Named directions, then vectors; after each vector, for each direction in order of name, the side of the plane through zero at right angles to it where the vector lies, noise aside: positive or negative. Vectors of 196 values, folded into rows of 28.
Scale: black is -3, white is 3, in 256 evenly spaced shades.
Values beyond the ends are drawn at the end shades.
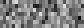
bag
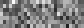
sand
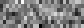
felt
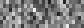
positive, negative, negative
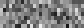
negative, negative, positive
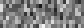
positive, negative, positive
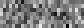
negative, negative, positive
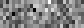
negative, positive, positive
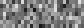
negative, positive, negative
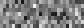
negative, negative, positive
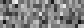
positive, positive, positive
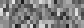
negative, negative, positive
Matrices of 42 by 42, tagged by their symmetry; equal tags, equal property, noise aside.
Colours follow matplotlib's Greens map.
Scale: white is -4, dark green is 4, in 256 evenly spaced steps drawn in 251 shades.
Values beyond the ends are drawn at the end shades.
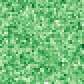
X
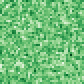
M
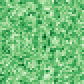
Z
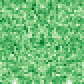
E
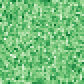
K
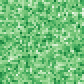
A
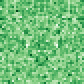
E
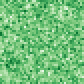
X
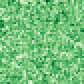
X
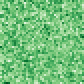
X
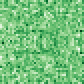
Z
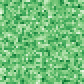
K
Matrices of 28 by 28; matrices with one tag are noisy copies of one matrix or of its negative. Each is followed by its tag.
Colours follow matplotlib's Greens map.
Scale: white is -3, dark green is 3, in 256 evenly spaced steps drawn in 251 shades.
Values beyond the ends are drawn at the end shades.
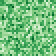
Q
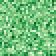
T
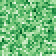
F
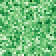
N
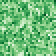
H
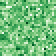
N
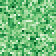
Q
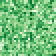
F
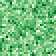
F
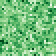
F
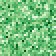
H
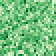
N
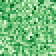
Q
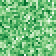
N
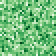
Q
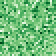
F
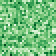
T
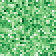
Q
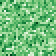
T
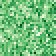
H
